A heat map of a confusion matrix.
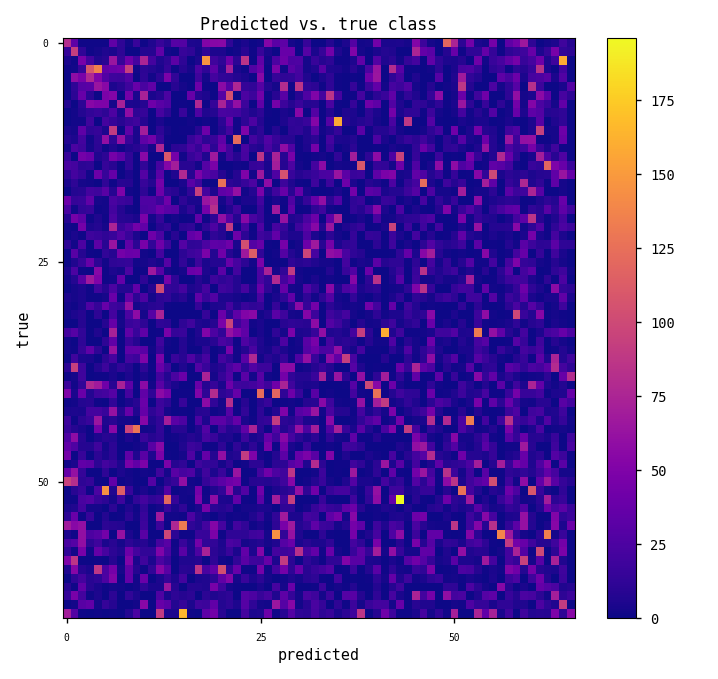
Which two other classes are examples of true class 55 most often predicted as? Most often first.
15, 50
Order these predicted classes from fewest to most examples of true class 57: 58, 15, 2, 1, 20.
20, 15, 1, 58, 2
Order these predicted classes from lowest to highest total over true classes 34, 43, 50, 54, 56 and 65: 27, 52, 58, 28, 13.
58, 28, 13, 52, 27
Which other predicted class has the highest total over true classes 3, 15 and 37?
4
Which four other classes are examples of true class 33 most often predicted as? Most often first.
41, 53, 38, 6
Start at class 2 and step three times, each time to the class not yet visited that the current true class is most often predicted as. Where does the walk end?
40
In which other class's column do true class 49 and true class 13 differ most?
43
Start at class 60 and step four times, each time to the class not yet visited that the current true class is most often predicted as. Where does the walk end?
21
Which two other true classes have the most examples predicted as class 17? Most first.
60, 7
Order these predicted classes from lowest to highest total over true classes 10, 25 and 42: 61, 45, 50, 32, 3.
45, 50, 3, 32, 61
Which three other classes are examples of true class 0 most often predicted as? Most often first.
49, 50, 59
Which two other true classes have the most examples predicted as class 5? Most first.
51, 11
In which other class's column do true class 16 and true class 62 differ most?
46
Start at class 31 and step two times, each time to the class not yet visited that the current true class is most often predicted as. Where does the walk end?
61
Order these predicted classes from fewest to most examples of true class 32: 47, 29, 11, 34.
11, 29, 34, 47
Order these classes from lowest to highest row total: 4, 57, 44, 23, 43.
57, 4, 23, 44, 43
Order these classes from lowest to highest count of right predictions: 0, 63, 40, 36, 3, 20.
20, 63, 0, 36, 3, 40
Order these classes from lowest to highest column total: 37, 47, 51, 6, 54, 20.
54, 51, 37, 47, 20, 6
